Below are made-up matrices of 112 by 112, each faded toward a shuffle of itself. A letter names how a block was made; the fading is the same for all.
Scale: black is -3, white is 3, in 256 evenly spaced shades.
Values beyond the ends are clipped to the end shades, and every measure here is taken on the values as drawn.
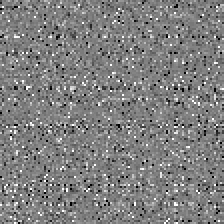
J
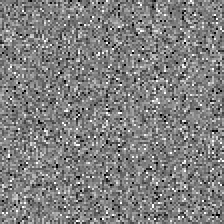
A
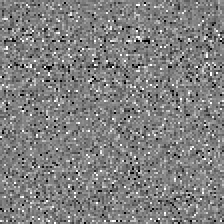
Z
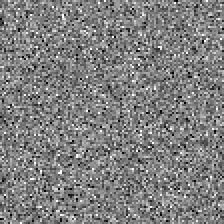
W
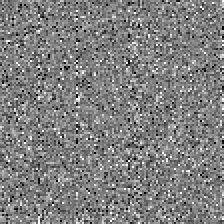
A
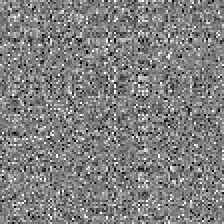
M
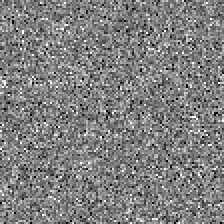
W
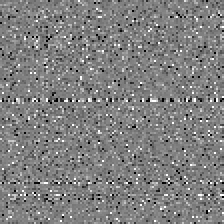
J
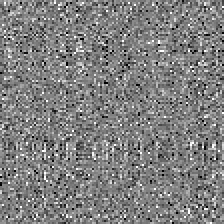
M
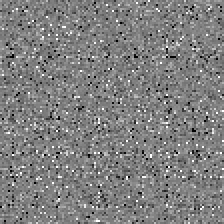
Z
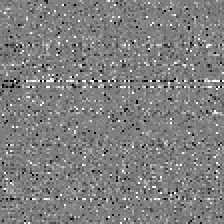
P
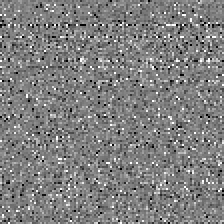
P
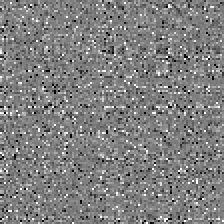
J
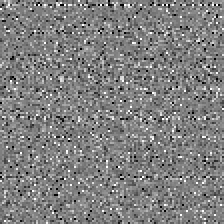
P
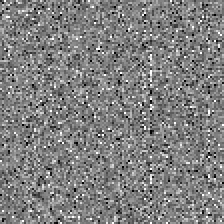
A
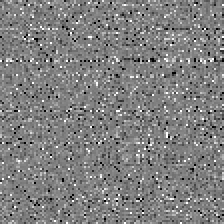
J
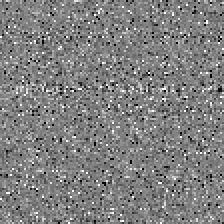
Z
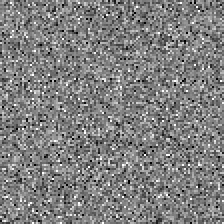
W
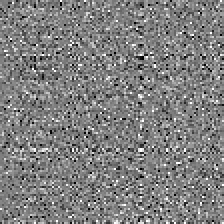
M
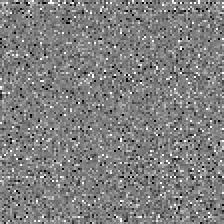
Z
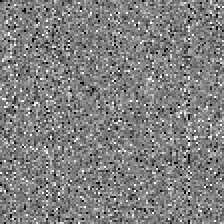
A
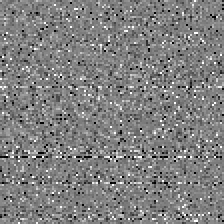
P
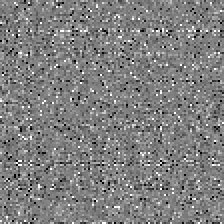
J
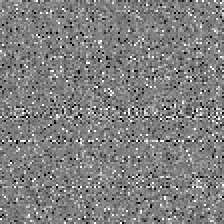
P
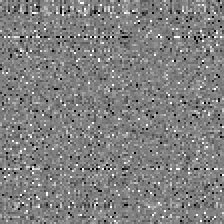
J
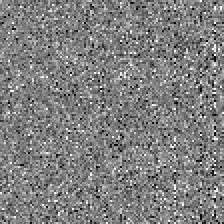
A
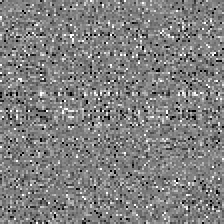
P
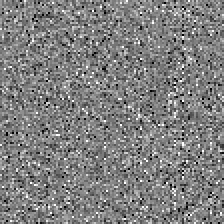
A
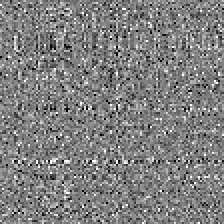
M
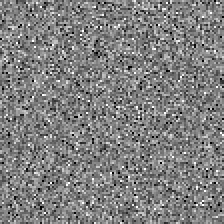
W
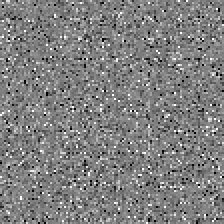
Z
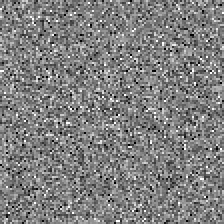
W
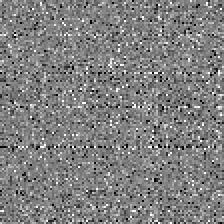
P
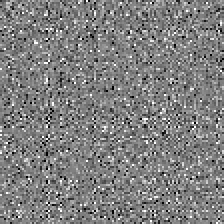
M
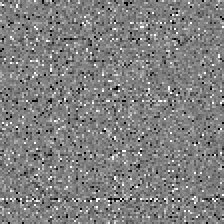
Z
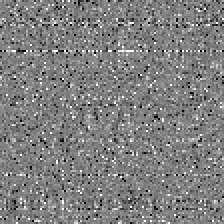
P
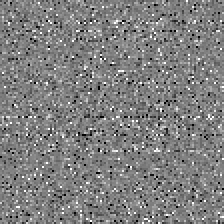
Z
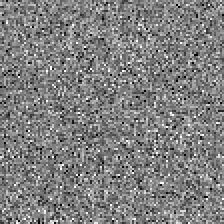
W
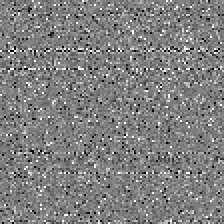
P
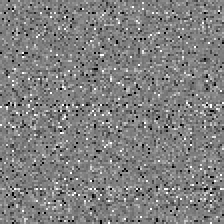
Z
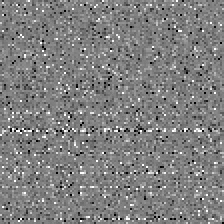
J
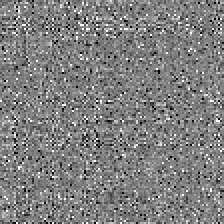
M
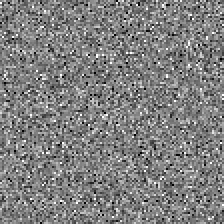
W
